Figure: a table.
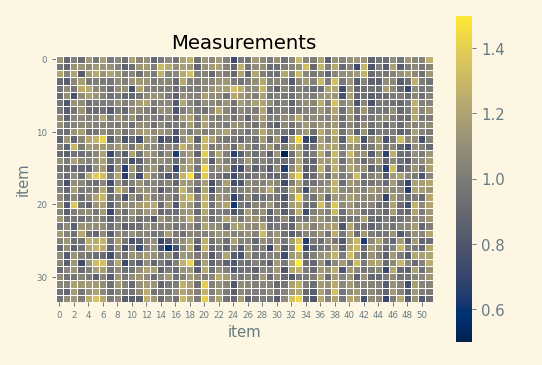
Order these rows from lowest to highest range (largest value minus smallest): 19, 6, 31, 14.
14, 6, 31, 19
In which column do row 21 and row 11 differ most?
47
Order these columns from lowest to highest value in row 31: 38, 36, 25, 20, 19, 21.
19, 21, 25, 36, 38, 20
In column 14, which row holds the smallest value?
25
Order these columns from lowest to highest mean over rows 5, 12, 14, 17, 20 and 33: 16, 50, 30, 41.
16, 30, 50, 41
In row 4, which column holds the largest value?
24
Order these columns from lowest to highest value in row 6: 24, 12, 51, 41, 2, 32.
41, 32, 24, 51, 2, 12
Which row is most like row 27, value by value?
17
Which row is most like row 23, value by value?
5
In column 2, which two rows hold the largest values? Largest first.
20, 12
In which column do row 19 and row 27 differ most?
6
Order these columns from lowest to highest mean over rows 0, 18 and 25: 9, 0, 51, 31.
31, 9, 0, 51
